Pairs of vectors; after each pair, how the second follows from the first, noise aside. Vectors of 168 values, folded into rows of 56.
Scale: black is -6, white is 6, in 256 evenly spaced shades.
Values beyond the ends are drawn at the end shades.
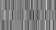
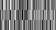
reversed, scaled up.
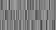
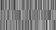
reversed.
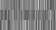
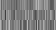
sign-scrambled.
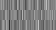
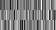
wrapped around, negated, scaled up.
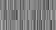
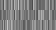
reversed, negated.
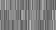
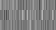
partly zeroed.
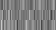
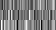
scaled up.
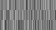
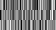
reversed, scaled up.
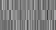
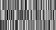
wrapped around, scaled up.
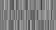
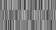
reversed, negated.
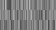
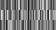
wrapped around, negated, scaled up.
